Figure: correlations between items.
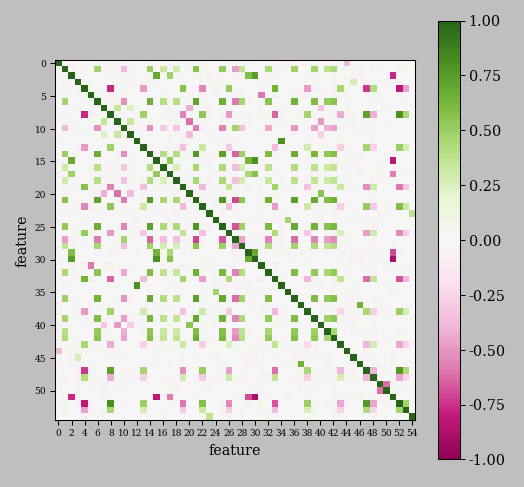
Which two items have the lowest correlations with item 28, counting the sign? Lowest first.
27, 10
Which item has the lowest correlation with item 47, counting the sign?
4
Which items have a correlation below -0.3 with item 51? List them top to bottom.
2, 15, 17, 29, 30
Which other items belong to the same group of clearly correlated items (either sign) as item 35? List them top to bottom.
24
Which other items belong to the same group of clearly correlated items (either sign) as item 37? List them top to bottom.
46
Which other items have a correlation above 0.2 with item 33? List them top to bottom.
4, 19, 26, 43, 48
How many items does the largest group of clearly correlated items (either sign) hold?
15
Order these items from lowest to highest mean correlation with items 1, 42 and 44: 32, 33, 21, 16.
33, 16, 32, 21
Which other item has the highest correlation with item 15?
30
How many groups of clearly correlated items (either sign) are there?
12
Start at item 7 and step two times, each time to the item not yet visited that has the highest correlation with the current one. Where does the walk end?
11
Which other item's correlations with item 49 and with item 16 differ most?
50
